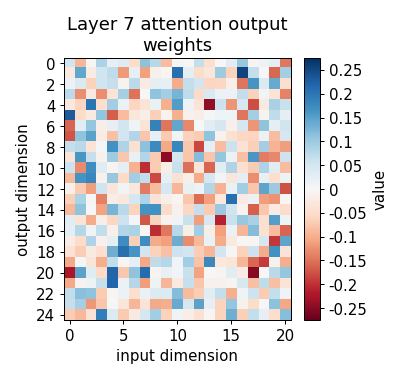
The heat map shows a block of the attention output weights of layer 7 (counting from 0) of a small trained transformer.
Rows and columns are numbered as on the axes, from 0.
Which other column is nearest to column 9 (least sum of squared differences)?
11
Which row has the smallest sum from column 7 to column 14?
10
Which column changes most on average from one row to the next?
7
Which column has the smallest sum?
9
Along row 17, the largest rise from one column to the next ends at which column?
20
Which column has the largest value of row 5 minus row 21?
0
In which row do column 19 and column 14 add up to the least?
17
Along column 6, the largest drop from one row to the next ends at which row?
3
